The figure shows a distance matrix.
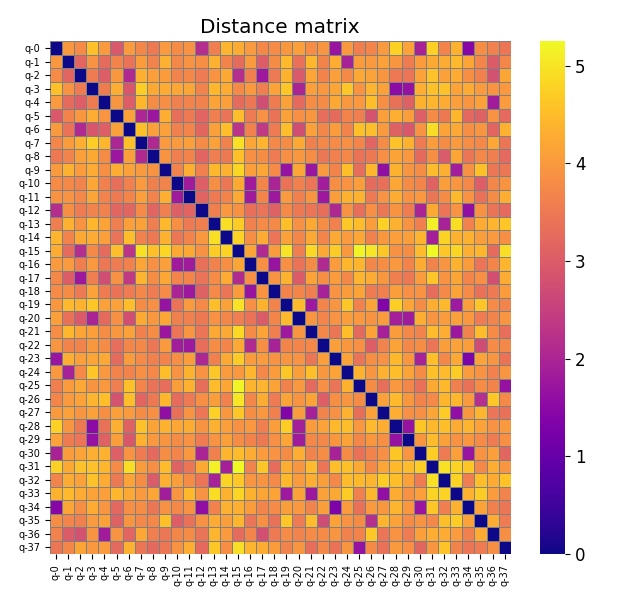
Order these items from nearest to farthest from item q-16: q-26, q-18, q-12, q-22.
q-18, q-22, q-12, q-26
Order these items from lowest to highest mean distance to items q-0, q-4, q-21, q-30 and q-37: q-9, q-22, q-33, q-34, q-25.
q-34, q-25, q-9, q-33, q-22
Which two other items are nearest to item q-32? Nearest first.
q-13, q-8
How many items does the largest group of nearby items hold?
5
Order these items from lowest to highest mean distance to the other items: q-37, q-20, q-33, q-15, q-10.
q-10, q-20, q-37, q-33, q-15
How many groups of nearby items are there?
12
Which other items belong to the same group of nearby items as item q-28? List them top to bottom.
q-3, q-20, q-29
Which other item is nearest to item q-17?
q-2
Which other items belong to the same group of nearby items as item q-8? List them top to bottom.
q-5, q-7
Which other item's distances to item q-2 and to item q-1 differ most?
q-24
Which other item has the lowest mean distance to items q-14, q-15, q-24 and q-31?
q-1
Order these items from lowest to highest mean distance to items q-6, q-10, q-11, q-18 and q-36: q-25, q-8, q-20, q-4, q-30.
q-4, q-20, q-8, q-30, q-25
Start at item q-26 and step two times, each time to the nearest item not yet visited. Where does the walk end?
q-22
